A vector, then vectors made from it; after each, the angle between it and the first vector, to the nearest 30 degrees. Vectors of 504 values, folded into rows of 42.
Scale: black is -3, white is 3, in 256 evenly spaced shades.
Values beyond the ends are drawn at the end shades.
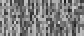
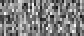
120 degrees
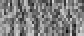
60 degrees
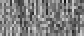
30 degrees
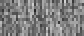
150 degrees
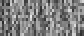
150 degrees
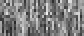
120 degrees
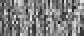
150 degrees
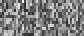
90 degrees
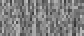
30 degrees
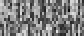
90 degrees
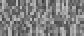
90 degrees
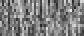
150 degrees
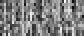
120 degrees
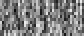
120 degrees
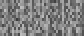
90 degrees
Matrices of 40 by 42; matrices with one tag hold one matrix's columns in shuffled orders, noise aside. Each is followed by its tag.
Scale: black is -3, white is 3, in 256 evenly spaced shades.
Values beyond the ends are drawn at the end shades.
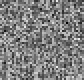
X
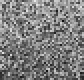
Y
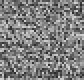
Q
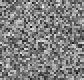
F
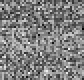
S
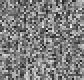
X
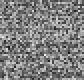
Q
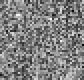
X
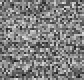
Q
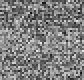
S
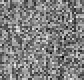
X
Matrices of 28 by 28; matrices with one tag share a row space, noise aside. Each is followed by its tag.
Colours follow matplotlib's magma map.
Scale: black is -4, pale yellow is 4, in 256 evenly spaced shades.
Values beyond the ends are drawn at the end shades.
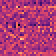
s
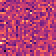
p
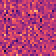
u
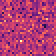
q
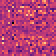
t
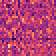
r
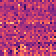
s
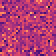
p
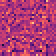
t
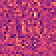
u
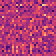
q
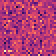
u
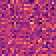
t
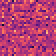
t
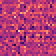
s
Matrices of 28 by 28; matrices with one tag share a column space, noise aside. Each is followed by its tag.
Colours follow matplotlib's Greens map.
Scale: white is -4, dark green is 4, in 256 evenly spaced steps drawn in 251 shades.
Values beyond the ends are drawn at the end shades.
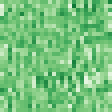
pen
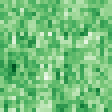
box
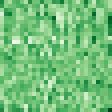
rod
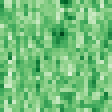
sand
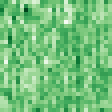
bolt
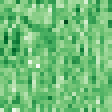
bolt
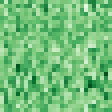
pen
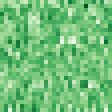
rod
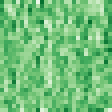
bolt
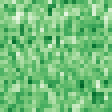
rod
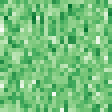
rod
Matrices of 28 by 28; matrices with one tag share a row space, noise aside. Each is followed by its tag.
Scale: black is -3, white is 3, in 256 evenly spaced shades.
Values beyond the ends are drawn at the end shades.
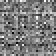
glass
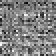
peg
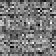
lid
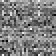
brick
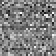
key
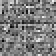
lid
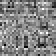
peg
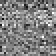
peg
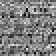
key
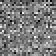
brick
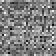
key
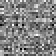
glass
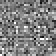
peg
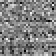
key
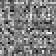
key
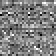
lid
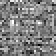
lid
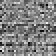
peg
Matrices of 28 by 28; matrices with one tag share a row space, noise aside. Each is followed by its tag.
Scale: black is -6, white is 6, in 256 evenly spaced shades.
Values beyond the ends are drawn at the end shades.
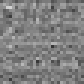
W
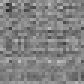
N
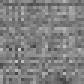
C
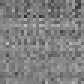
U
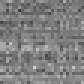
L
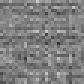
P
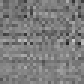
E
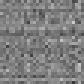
U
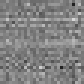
U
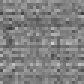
W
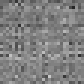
C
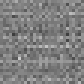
E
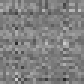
C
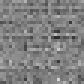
P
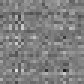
C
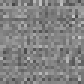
E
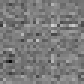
W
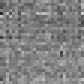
L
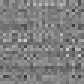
E
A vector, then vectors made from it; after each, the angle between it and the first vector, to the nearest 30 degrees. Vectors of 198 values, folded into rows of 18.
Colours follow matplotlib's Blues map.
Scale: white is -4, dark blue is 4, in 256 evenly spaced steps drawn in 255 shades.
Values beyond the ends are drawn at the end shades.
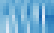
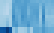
120 degrees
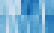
60 degrees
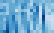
150 degrees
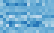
90 degrees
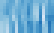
30 degrees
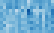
60 degrees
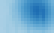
90 degrees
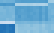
90 degrees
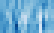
120 degrees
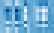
60 degrees
